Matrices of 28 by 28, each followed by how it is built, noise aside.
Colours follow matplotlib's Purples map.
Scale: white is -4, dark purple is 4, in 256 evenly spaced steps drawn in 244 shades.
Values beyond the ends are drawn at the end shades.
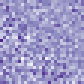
lower triangular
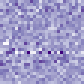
uneven rows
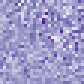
upper triangular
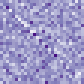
diagonal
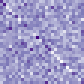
diagonal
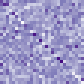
diagonal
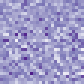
low rank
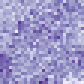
smooth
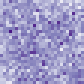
smooth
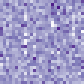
uneven columns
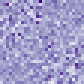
block diagonal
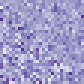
lower triangular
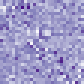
block diagonal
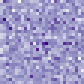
uneven rows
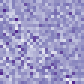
lower triangular
